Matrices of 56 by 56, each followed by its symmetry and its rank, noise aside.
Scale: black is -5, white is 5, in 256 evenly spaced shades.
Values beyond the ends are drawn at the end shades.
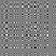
antisymmetric, rank two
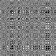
symmetric, rank four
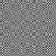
symmetric, rank two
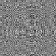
antisymmetric, rank four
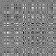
symmetric, rank two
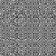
symmetric, rank four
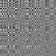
antisymmetric, rank two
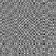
symmetric, rank three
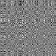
no symmetry, rank four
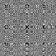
symmetric, rank three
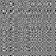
symmetric, rank four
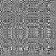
no symmetry, rank four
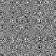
no symmetry, rank four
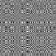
no symmetry, rank two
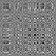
symmetric, rank three
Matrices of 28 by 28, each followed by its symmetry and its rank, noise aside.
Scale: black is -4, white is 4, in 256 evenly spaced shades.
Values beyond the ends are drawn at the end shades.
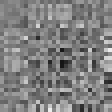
symmetric, rank three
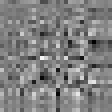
no symmetry, rank three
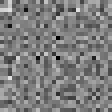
symmetric, rank three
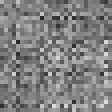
symmetric, rank three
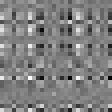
no symmetry, rank one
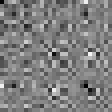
symmetric, rank three
